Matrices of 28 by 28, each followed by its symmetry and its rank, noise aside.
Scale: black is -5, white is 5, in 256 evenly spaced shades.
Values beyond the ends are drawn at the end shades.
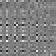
no symmetry, rank one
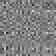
no symmetry, rank three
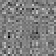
no symmetry, rank three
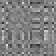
antisymmetric, rank two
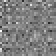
no symmetry, rank three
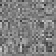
no symmetry, rank three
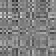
antisymmetric, rank two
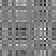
no symmetry, rank one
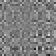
antisymmetric, rank two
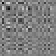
symmetric, rank two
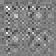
symmetric, rank three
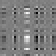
no symmetry, rank one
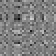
symmetric, rank two
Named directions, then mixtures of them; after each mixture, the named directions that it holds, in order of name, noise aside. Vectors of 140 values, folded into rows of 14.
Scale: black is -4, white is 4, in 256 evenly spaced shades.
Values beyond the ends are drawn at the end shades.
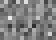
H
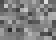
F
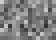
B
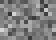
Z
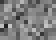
B.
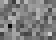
B, H.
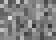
H, Z.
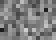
B, Z.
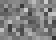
B, F.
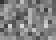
B.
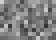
B.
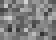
F, H.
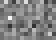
H.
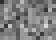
B.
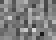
B, H.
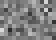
B, F, Z.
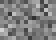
Z.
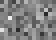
F, H, Z.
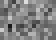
B, F, H.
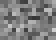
F, H, Z.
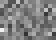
B, H, Z.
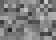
F.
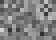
F, H, Z.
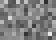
F, H.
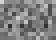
B, Z.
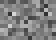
Z.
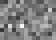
B, H.
